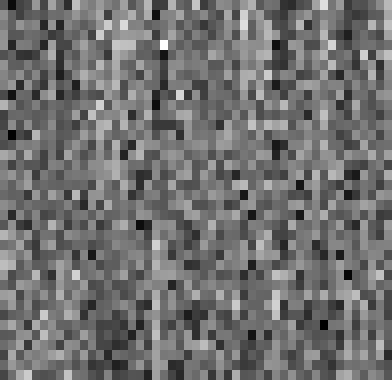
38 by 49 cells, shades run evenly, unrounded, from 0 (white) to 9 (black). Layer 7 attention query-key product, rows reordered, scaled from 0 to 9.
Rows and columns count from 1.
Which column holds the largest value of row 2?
20
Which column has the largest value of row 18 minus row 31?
30
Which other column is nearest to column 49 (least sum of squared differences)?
33
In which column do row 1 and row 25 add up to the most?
36
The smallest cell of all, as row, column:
5, 21
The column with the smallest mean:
34
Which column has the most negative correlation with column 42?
35
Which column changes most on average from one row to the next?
2
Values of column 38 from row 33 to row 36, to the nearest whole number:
7 5 6 6
